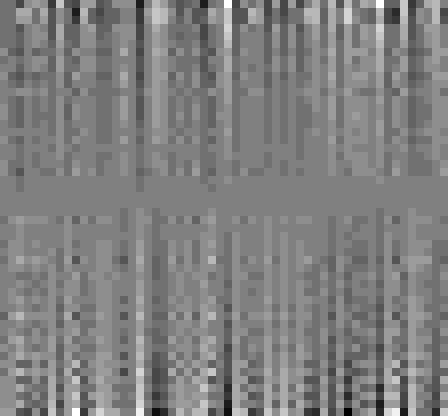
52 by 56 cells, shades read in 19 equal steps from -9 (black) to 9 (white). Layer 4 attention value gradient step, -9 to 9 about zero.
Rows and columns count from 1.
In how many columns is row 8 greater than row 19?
19
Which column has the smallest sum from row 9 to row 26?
18
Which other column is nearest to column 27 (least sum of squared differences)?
3
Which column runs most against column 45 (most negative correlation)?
5
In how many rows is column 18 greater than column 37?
26
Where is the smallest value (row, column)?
52, 44
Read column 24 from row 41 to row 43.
1 0 1
